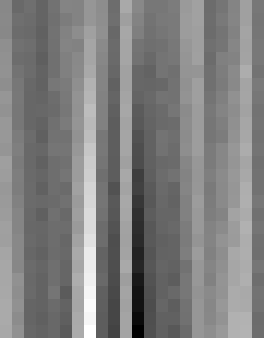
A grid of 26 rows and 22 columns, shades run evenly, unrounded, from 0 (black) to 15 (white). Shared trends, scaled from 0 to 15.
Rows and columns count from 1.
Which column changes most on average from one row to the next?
12
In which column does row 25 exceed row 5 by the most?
8
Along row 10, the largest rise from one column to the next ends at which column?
11
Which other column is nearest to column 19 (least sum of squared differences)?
2
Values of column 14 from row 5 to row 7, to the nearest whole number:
7 7 6
